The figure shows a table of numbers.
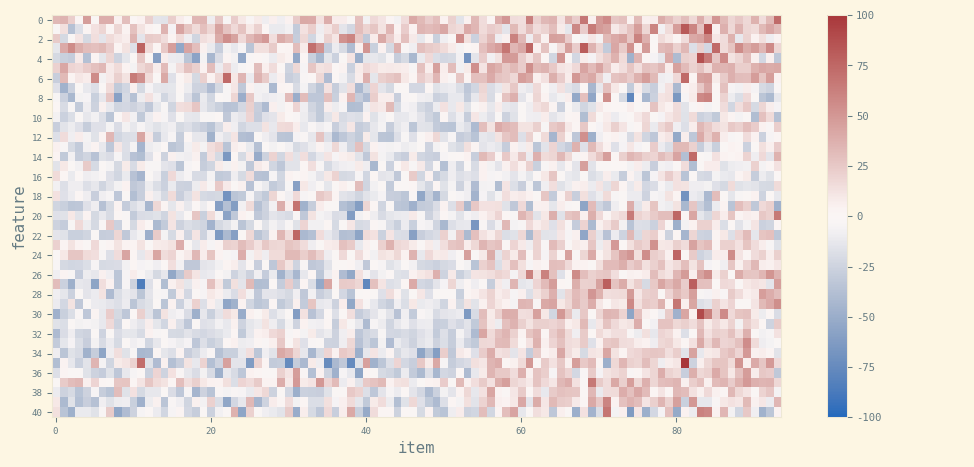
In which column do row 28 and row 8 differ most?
74
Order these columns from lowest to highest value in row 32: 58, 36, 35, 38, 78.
36, 35, 38, 78, 58
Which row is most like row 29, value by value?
20
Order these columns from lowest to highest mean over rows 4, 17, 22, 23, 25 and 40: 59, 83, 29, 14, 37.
14, 37, 29, 59, 83
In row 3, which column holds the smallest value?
16
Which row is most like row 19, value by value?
22
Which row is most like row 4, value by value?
30
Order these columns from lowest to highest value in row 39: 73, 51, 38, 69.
51, 38, 73, 69
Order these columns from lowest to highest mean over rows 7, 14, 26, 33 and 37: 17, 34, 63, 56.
34, 17, 56, 63
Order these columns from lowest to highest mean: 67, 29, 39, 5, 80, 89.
39, 5, 29, 67, 80, 89
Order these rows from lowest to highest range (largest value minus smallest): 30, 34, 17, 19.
17, 34, 19, 30
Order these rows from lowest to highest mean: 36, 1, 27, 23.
36, 27, 23, 1
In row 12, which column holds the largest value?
68
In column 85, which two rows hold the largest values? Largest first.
3, 0
